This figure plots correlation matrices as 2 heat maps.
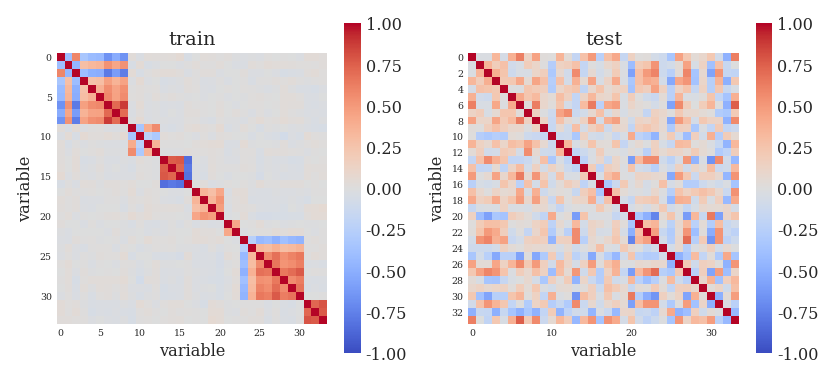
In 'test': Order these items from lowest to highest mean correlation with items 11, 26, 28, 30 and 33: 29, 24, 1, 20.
1, 24, 29, 20
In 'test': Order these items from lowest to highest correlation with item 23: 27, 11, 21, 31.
11, 21, 31, 27
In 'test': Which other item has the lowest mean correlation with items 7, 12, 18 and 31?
32
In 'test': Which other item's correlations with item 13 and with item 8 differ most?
33
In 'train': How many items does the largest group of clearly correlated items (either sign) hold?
9
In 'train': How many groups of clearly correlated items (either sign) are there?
7
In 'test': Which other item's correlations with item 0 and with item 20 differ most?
27
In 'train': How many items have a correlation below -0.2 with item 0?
7
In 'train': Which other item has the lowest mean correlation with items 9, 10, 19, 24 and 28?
23
